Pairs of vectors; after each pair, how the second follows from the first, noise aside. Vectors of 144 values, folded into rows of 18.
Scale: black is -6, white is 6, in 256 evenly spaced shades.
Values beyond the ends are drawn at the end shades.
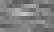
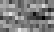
wrapped around, negated, scaled up.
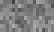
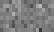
reversed, partly zeroed.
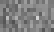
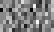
wrapped around, negated, scaled up.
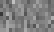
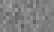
wrapped around, negated, shrunk.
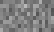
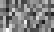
wrapped around, negated, scaled up.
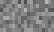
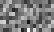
reversed, negated, scaled up.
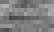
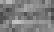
wrapped around, negated.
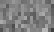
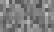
wrapped around, negated.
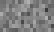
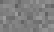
wrapped around, shrunk.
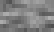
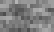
reversed, negated.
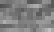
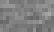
wrapped around, shrunk.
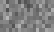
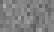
wrapped around, shrunk.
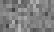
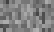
wrapped around, negated.
